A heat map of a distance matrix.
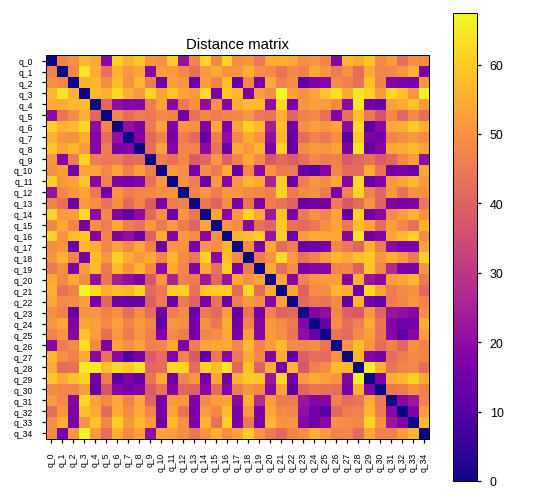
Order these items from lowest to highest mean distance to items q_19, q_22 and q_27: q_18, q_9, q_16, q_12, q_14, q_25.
q_14, q_16, q_25, q_9, q_12, q_18
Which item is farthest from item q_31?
q_3
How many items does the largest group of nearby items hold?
12
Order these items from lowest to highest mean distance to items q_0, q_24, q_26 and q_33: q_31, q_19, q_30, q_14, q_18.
q_19, q_31, q_30, q_18, q_14
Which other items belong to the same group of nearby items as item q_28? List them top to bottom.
q_21
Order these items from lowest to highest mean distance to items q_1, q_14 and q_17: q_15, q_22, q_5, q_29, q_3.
q_22, q_29, q_5, q_15, q_3
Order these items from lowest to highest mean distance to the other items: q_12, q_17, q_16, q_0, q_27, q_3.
q_27, q_17, q_16, q_12, q_0, q_3
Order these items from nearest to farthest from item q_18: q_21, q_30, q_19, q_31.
q_19, q_30, q_31, q_21
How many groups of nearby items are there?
6
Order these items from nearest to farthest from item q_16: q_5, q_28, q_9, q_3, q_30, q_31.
q_30, q_9, q_5, q_31, q_3, q_28
